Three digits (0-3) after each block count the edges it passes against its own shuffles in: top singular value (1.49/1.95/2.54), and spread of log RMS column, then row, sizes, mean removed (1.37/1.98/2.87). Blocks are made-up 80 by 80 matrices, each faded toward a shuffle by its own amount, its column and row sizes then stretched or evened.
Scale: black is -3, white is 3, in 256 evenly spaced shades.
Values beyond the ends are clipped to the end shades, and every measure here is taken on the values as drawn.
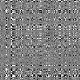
3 3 3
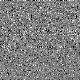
1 0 2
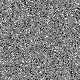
0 0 0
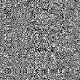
2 2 1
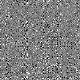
1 2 2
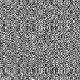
3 2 0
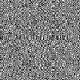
3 1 0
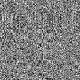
2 1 0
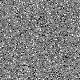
0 0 0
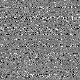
0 0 3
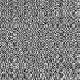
3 0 0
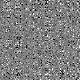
1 2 1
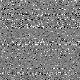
2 0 3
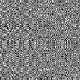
3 2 2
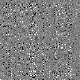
0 3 2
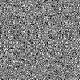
2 0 1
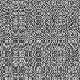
3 0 1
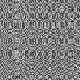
3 1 0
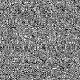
2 0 1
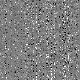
0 3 0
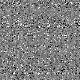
1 1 2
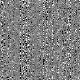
1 3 0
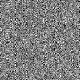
2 2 0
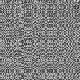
3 1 0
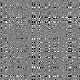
3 3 3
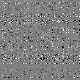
1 2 3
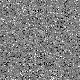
1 0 1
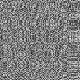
3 1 1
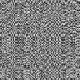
3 1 2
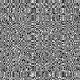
3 2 0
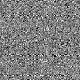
2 0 2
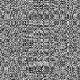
3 2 0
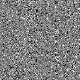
1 2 0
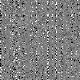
2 3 1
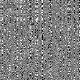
2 3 0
